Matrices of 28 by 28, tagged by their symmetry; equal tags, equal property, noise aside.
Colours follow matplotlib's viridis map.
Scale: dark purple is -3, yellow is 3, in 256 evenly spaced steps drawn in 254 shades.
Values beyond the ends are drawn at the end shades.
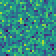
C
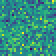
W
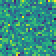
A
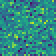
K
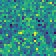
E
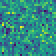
W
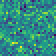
W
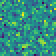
C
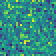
K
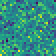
A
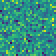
W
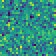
W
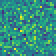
K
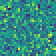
K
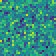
W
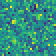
A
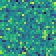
K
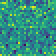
E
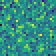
W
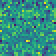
E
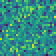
K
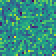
C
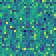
E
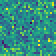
W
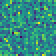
K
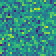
W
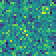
A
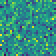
W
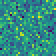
A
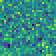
W
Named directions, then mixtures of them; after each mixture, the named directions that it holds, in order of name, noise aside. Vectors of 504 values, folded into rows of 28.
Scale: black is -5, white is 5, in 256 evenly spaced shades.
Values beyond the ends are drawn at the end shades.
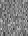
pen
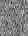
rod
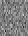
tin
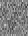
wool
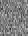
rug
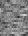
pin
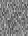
wool.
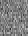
rug.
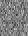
rod, tin, wool.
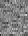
pin, rod.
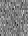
rod, wool.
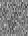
wool.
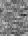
pin.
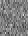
rug, tin.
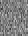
rug.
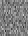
tin.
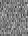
rod, rug, wool.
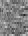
pin.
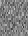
tin, wool.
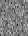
pen, rod.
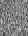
pen, rug.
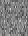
pen, rod, tin.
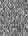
pen, rod, rug.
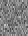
rug, wool.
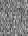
rug.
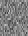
rug, tin, wool.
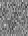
wool.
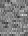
pin, rod.
